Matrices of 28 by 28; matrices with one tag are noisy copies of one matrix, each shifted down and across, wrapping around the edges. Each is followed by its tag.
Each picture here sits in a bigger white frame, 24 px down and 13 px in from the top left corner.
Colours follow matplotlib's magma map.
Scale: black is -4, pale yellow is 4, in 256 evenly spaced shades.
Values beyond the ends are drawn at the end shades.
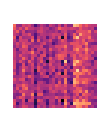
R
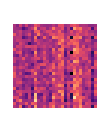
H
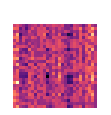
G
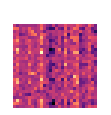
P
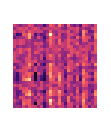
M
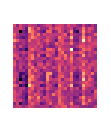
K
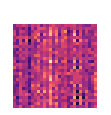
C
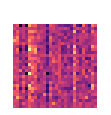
H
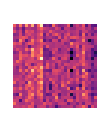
G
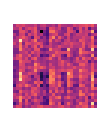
K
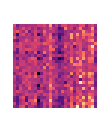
G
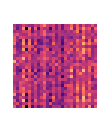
C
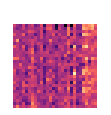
R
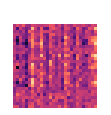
M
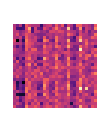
K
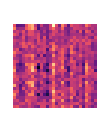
M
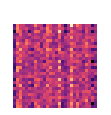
K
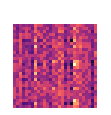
H
